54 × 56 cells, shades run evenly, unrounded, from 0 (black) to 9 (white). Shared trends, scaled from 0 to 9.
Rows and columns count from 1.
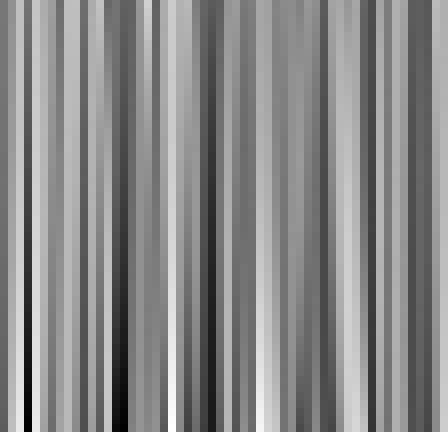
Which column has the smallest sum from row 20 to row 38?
27
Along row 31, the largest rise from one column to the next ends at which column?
5
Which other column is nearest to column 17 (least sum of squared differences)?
31
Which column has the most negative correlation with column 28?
40
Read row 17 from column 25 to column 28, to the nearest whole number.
5 3 2 4
